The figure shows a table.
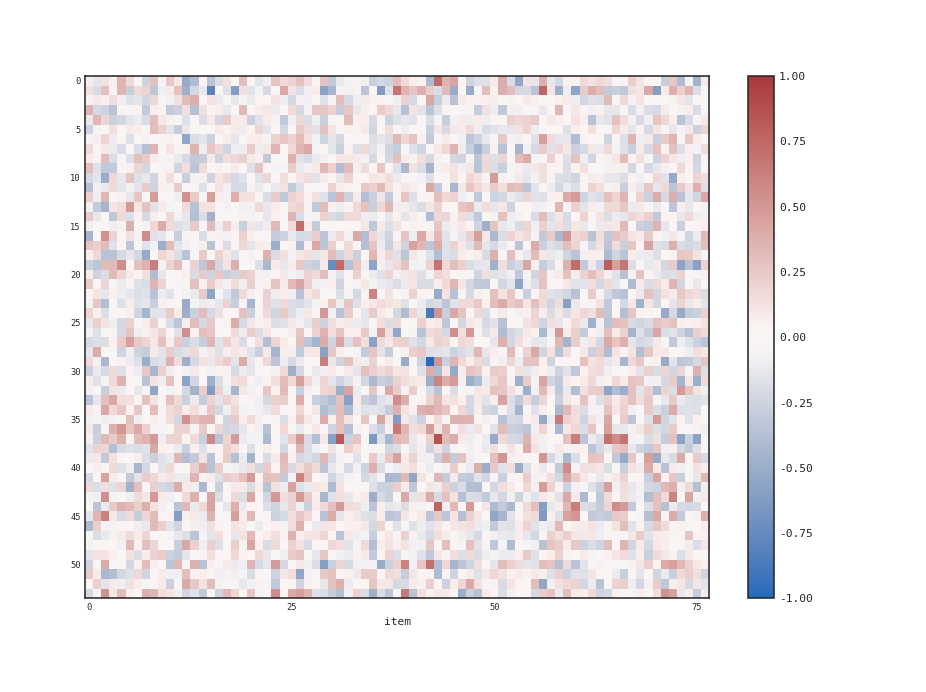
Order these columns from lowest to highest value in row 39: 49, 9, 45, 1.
45, 9, 49, 1
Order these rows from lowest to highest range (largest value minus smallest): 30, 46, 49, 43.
49, 46, 30, 43
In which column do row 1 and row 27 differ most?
15
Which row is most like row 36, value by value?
34
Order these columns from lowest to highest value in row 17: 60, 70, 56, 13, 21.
56, 70, 13, 21, 60
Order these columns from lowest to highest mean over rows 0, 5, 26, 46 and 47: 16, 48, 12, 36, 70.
48, 12, 16, 36, 70
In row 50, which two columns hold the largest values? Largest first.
42, 39
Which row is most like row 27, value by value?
13
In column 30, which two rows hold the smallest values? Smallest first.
19, 37
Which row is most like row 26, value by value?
35
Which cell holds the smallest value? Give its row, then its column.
29, 42
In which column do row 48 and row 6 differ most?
12
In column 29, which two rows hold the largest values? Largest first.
29, 24
